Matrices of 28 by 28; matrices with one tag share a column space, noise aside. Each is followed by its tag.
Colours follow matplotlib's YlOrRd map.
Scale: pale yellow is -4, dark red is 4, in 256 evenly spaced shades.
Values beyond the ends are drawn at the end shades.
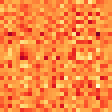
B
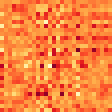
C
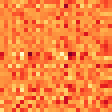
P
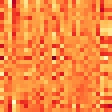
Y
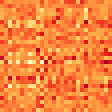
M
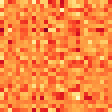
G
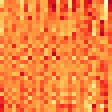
Y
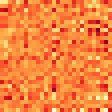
G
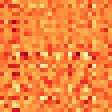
P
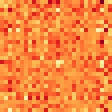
G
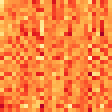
Y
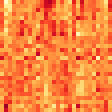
Y
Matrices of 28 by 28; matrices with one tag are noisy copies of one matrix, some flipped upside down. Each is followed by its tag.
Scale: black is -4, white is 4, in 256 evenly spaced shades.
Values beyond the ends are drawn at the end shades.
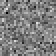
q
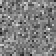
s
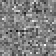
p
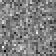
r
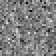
s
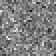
s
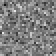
r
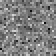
s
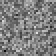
r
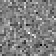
p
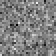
p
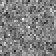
q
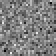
r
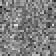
s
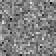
r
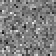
q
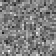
q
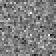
r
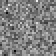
q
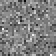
p
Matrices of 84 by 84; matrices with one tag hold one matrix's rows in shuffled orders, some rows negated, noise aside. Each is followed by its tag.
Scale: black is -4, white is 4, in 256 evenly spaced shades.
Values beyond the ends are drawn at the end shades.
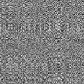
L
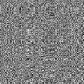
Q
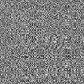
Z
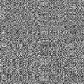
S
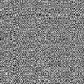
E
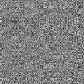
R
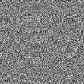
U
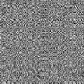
S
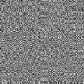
S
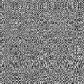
R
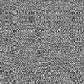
E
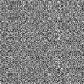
L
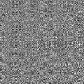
R
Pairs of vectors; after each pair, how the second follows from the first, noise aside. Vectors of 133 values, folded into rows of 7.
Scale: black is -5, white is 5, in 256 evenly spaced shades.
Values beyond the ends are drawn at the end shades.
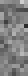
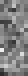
reversed, negated.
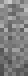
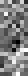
wrapped around, scaled up.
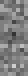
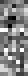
wrapped around, scaled up.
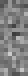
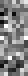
wrapped around, scaled up.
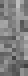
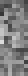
wrapped around.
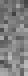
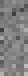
partly zeroed.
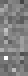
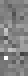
partly zeroed.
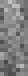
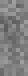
wrapped around, negated, shrunk.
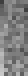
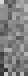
negated.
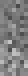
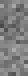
wrapped around, negated, shrunk.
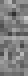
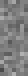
wrapped around, shrunk.
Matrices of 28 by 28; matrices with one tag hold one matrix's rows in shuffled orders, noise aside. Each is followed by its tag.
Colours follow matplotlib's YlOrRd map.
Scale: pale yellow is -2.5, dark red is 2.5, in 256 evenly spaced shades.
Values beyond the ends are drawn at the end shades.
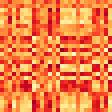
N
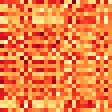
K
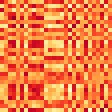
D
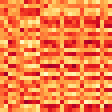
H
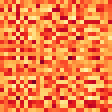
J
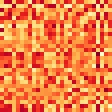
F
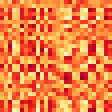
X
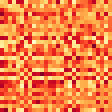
K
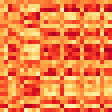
H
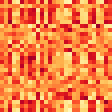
X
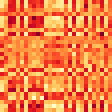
D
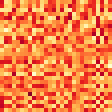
F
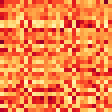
K
